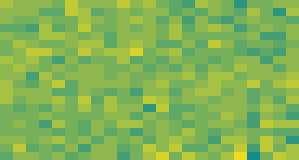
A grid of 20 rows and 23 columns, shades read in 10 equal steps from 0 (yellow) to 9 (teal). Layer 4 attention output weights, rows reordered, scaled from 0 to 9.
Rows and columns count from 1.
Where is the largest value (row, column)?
20, 20
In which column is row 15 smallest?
18
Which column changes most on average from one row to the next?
5
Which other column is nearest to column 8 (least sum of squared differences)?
2
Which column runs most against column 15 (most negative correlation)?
10
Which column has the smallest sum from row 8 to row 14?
1
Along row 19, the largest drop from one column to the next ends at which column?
21
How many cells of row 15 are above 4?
15
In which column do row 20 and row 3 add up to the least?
19
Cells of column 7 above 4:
7
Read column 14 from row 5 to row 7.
3 6 3
